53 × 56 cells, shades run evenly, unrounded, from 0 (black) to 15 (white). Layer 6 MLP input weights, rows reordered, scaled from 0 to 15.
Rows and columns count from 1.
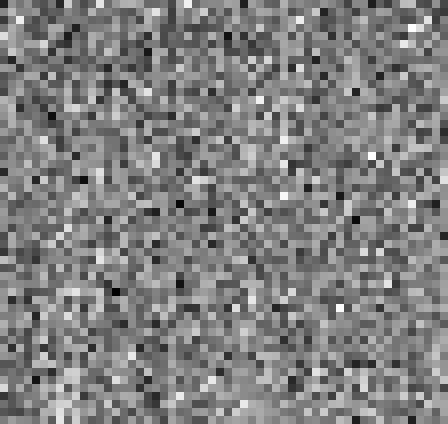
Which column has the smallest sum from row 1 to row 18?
22
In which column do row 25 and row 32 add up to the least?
43
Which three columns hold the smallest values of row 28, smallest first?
45, 14, 30
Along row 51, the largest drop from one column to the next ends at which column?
15
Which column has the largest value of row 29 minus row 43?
36
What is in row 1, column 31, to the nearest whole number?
2
